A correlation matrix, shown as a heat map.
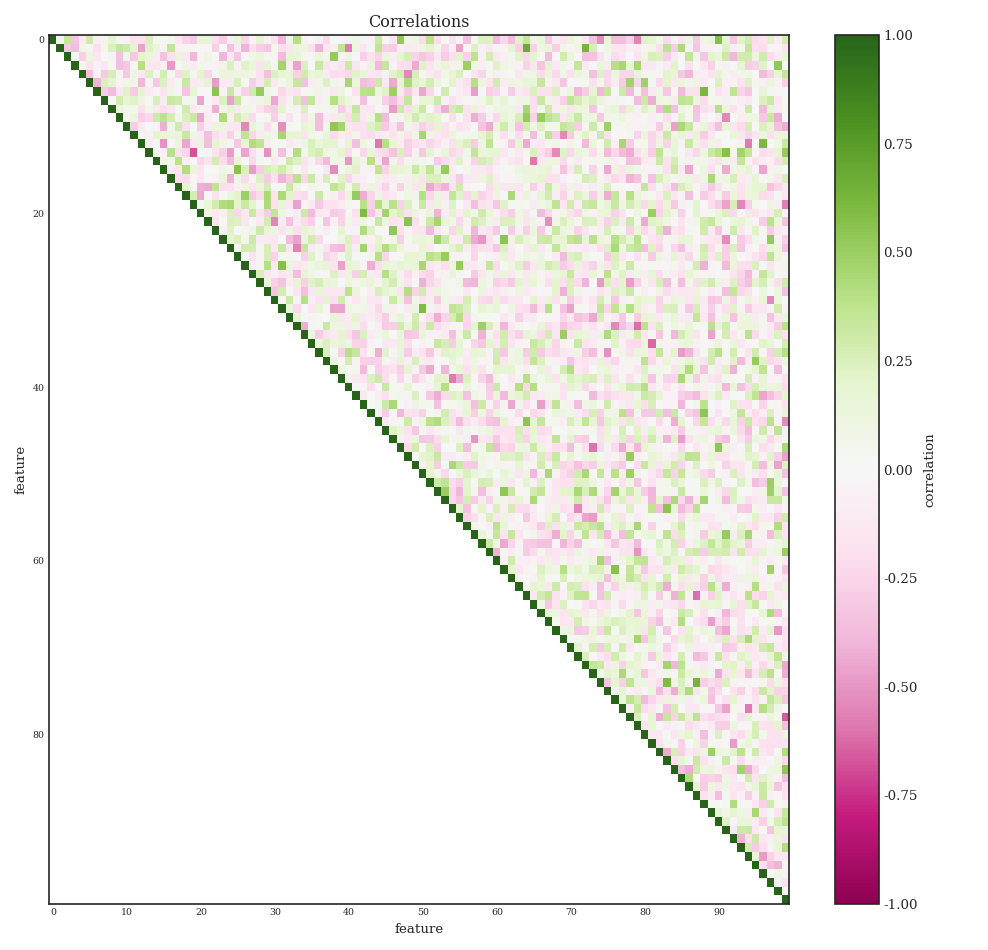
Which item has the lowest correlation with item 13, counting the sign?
19
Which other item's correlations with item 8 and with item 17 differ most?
22
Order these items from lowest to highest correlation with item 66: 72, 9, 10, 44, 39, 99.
72, 99, 39, 10, 44, 9
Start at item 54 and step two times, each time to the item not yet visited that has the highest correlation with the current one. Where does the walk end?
74
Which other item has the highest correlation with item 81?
20
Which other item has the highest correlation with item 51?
97
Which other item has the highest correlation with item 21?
48
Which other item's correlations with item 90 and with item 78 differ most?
99
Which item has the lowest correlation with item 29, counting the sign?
13
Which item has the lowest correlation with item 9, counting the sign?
91
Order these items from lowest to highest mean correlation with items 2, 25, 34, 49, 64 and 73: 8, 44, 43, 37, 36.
36, 37, 43, 8, 44
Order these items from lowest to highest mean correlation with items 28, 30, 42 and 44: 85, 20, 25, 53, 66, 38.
38, 85, 66, 25, 53, 20
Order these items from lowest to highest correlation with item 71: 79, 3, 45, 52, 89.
89, 45, 79, 3, 52
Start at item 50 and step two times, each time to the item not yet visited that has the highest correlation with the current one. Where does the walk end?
26
